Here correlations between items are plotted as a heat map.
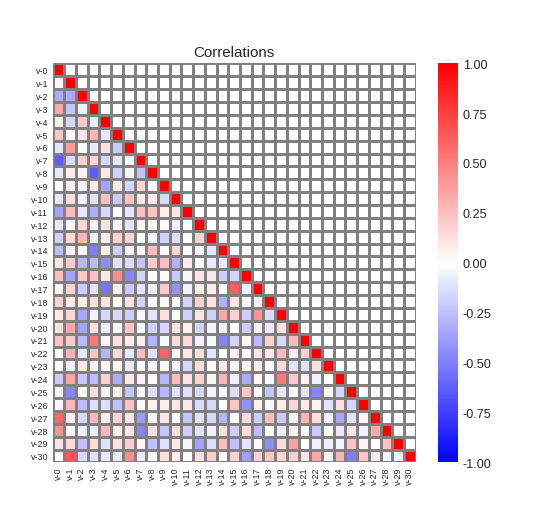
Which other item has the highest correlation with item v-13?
v-2
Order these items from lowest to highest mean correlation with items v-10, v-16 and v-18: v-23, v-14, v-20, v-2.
v-14, v-20, v-23, v-2
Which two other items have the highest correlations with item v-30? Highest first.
v-1, v-6
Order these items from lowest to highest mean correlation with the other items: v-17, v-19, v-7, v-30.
v-7, v-17, v-19, v-30
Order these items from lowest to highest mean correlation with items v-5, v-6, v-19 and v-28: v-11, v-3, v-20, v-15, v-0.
v-11, v-15, v-3, v-20, v-0
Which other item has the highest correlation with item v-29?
v-20
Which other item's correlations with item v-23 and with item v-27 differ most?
v-0
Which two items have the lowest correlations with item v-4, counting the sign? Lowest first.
v-17, v-15
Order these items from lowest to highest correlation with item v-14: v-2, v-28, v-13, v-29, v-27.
v-27, v-13, v-2, v-28, v-29
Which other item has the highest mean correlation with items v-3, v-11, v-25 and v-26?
v-21
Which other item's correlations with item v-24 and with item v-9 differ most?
v-22
